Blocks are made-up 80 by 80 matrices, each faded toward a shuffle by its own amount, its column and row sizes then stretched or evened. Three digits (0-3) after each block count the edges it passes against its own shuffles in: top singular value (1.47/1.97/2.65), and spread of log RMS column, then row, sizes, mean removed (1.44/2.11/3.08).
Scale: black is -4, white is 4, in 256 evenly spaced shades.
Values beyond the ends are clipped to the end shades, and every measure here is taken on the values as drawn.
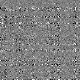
1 2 3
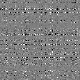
1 2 3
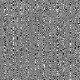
2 3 1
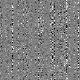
2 3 0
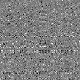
2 0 2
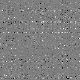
1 1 2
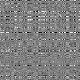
3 1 3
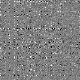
0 2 2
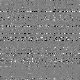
1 1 3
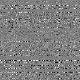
1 1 3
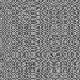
3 2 0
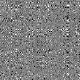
2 2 2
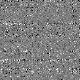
1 1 2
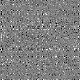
2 2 2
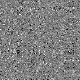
1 1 1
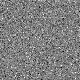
0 0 0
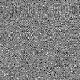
2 0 0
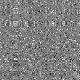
2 0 1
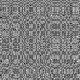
3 0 0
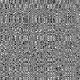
3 2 0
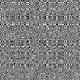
3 1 2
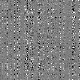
1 3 2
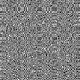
3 1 1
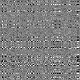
3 2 3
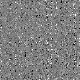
1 2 1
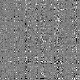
1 3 2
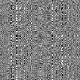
3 3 1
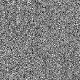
1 1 0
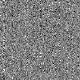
1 2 0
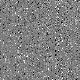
0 2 0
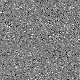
0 0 1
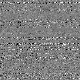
0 0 3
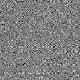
2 0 2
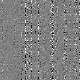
2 3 0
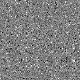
1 1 1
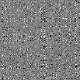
2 2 2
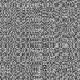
3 1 1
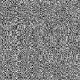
2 2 0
